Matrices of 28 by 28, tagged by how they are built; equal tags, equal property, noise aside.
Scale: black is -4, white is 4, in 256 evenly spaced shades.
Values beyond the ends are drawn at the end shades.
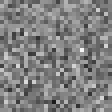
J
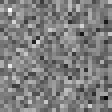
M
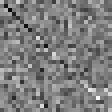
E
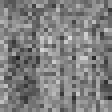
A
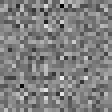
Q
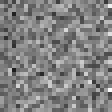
M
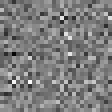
Q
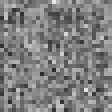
A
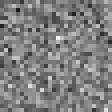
J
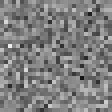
J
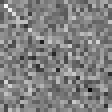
E
